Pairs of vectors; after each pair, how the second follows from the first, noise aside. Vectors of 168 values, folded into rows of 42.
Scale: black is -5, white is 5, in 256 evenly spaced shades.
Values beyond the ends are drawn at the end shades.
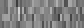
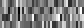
negated, scaled up.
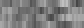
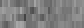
reversed, shrunk.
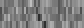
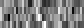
negated, scaled up.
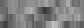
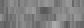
shrunk.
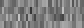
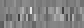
negated, partly zeroed.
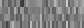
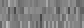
negated, partly zeroed.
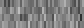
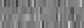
wrapped around, negated, partly zeroed.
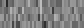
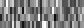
negated, scaled up.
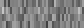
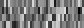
negated, scaled up.
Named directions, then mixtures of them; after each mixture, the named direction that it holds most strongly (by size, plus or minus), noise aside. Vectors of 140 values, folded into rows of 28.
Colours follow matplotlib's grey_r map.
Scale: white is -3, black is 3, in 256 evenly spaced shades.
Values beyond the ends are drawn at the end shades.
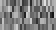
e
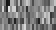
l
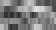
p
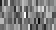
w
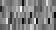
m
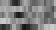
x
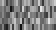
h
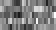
m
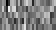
l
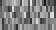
e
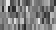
l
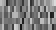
e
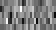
m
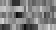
x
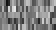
l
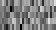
h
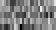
h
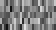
h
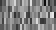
e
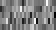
m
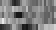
x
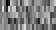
l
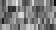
x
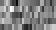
x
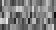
m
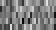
m
